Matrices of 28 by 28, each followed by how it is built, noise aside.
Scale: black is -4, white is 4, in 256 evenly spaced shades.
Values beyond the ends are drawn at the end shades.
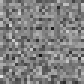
blocks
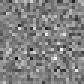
uneven rows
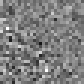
lower triangular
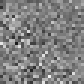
lower triangular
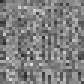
blocks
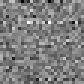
uneven rows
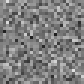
noise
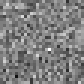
noise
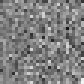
uneven columns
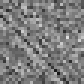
Toeplitz
